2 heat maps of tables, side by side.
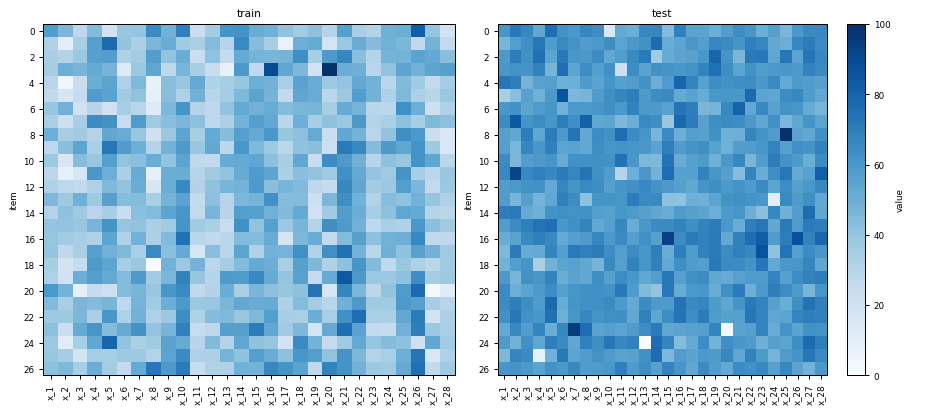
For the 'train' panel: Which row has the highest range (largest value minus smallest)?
3
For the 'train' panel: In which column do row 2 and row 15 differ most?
x_8
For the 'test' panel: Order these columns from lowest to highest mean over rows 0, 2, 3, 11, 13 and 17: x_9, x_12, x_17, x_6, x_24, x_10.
x_24, x_10, x_17, x_12, x_9, x_6
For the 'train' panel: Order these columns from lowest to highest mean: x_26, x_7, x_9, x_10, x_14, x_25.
x_7, x_9, x_25, x_14, x_26, x_10
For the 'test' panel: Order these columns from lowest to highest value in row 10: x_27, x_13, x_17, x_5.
x_13, x_27, x_17, x_5
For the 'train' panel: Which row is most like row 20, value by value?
25
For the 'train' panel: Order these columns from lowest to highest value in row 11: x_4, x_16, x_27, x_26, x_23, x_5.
x_27, x_26, x_23, x_5, x_16, x_4
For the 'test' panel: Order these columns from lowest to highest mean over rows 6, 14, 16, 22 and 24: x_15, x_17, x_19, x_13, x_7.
x_13, x_19, x_7, x_17, x_15
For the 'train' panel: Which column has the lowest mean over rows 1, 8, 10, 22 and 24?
x_2
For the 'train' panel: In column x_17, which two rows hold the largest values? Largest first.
26, 3
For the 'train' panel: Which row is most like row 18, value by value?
5
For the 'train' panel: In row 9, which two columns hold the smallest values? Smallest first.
x_28, x_20
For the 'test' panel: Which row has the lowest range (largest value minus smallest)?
12
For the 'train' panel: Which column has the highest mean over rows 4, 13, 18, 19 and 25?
x_21
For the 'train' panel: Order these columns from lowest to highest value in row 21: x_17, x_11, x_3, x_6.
x_6, x_17, x_11, x_3
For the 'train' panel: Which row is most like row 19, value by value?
23
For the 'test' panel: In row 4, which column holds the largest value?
x_16
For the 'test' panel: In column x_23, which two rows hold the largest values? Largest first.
17, 16
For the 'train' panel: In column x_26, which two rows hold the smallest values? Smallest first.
24, 1
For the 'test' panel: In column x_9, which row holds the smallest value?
18
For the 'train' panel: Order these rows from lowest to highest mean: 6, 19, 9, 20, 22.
6, 20, 22, 9, 19
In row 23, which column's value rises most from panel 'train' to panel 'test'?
x_19
